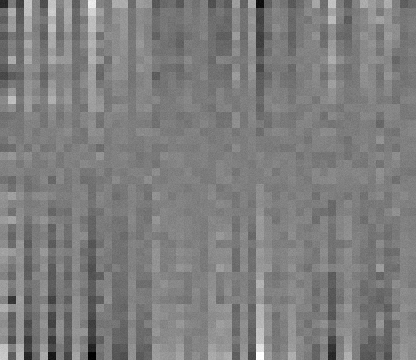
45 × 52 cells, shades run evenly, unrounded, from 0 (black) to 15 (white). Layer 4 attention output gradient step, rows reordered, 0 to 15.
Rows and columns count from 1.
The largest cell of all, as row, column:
45, 33
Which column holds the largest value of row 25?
2
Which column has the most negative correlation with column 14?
24
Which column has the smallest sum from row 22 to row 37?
12
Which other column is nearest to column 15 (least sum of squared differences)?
16
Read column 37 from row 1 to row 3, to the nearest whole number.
5 6 6
